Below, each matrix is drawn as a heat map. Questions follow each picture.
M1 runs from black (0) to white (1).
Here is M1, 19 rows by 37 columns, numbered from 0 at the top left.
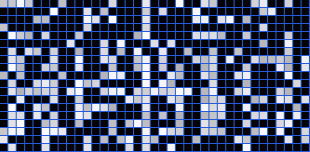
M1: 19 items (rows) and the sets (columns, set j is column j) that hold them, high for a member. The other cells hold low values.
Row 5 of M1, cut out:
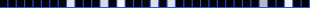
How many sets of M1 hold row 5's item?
7
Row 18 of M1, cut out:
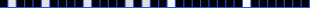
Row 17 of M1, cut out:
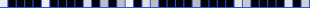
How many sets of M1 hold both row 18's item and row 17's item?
5
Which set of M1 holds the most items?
17
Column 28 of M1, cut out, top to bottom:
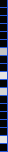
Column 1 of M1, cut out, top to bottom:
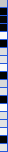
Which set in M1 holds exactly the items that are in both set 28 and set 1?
22
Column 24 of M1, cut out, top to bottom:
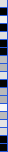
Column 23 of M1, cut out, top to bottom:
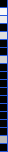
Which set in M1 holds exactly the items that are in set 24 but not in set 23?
21
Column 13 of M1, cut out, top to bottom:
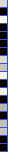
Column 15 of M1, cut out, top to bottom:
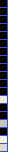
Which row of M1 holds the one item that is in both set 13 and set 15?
15
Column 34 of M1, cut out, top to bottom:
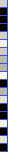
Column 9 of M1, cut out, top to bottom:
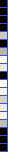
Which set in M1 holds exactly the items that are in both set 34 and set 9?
16
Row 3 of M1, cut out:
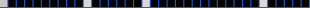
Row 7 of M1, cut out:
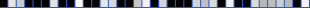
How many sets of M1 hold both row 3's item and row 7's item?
2
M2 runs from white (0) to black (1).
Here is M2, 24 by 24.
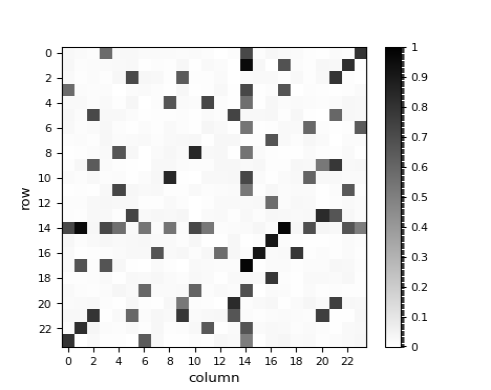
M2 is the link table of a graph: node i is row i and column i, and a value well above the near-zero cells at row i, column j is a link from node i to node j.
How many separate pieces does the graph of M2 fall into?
3
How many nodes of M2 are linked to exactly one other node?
4
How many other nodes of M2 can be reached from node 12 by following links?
4
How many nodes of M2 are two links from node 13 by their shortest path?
2
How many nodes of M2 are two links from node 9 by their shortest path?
2
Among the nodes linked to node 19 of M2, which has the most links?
node 14
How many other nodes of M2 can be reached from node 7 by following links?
4
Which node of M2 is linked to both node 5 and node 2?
node 21
